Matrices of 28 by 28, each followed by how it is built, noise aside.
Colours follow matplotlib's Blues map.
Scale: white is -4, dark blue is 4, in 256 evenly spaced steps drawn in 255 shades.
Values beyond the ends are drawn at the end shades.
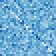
diagonal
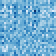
low rank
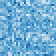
low rank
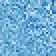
upper triangular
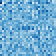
low rank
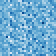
repeating rows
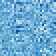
low rank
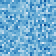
repeating rows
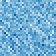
Toeplitz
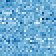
uneven rows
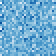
low rank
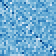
diagonal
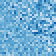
upper triangular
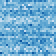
blocks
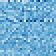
uneven rows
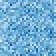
repeating rows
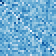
diagonal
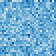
low rank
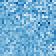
upper triangular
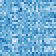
blocks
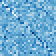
diagonal
